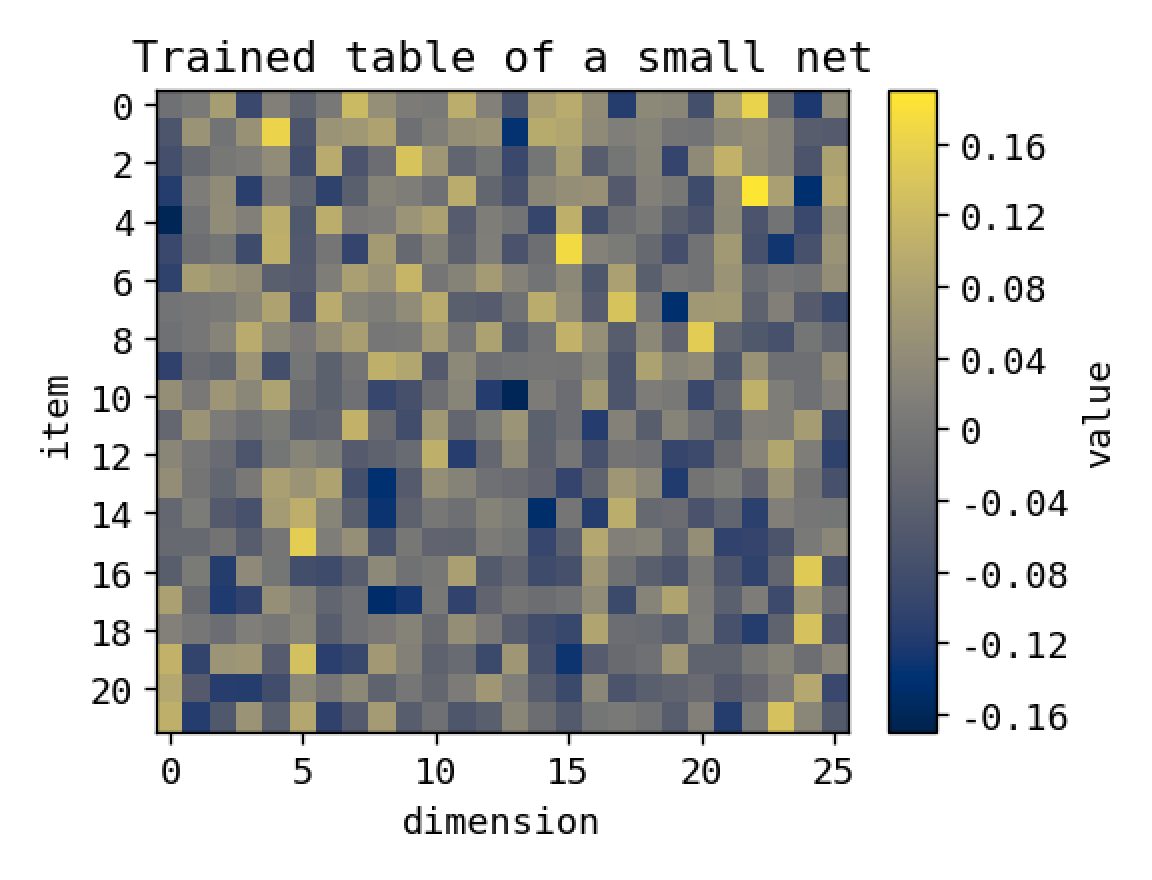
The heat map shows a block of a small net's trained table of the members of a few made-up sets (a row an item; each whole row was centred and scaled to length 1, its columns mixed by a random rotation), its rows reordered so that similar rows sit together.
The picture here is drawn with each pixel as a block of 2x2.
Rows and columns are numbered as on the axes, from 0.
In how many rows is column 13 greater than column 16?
9
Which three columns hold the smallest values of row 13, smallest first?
8, 19, 15
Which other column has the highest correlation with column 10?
6
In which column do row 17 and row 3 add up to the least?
3
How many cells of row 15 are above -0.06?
21
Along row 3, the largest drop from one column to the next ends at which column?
24
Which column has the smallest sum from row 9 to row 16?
14
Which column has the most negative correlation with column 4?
13
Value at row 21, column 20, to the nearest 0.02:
0.02
